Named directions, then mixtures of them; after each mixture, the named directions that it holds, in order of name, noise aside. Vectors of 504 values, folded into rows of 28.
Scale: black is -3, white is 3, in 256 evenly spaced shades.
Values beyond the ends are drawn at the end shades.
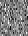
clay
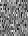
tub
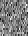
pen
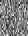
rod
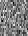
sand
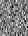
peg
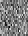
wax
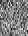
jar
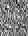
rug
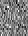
rug.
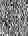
pen, rod, wax.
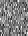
pen, rug.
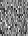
wax.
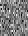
tub.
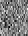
wax.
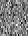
jar, peg.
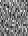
rug, sand, tub.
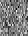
clay, rod, wax.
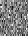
peg, tub.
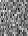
sand, tub.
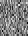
rod.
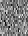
wax.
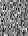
sand, tub.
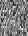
jar, sand.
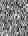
pen, rug, wax.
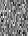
rod, sand.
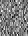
peg, rod, rug.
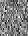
rug, sand, wax.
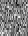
pen, rug, wax.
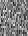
sand.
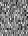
clay, pen, rug.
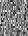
sand.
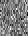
clay, pen, tub.
